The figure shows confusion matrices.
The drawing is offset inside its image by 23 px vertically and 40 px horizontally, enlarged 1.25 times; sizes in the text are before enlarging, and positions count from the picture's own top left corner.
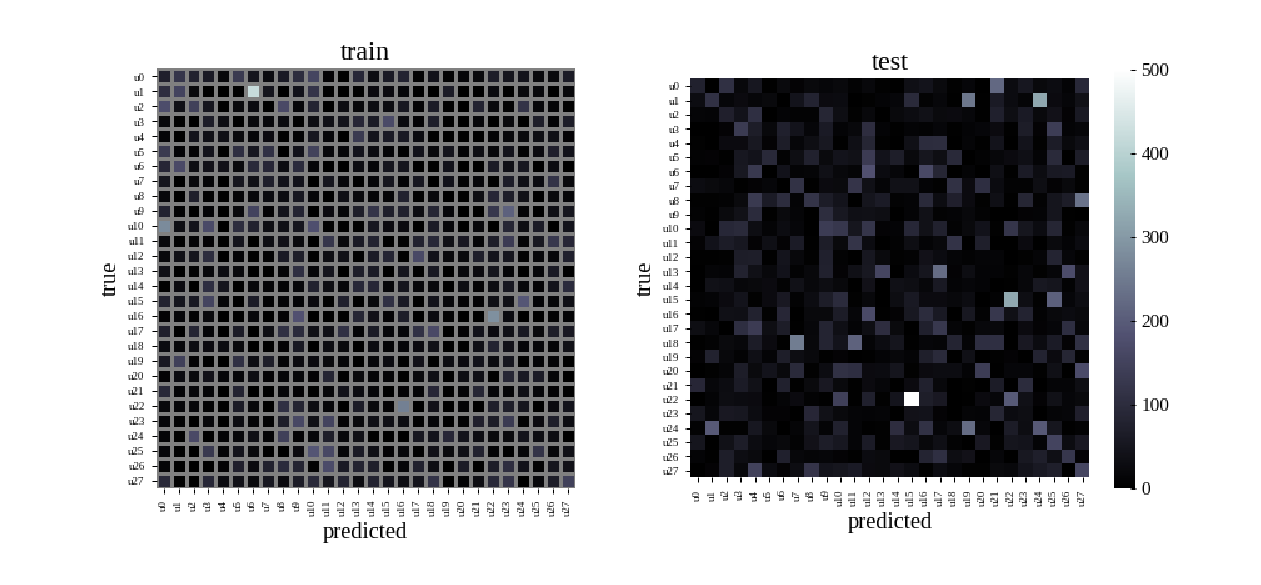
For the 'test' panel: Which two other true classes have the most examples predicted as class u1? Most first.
u24, u19
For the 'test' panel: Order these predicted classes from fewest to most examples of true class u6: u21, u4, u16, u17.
u21, u17, u4, u16
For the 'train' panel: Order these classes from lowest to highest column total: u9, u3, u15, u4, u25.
u4, u25, u15, u3, u9
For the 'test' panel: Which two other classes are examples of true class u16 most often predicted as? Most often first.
u12, u21
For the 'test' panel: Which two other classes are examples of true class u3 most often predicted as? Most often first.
u25, u12
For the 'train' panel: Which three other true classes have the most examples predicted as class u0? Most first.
u10, u2, u5
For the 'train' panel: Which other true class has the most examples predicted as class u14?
u9
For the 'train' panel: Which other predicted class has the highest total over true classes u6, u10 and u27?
u0
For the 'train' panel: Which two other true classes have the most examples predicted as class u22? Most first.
u16, u9
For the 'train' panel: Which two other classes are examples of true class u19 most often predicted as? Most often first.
u1, u5
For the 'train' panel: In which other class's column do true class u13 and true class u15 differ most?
u24
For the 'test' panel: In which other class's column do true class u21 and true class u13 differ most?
u17
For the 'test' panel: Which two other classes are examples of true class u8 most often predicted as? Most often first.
u27, u4
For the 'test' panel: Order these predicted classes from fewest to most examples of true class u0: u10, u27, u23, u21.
u10, u23, u27, u21
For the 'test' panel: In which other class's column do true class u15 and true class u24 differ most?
u22
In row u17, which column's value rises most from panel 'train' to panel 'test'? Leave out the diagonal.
u4
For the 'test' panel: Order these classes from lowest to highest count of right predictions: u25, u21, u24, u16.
u21, u16, u25, u24
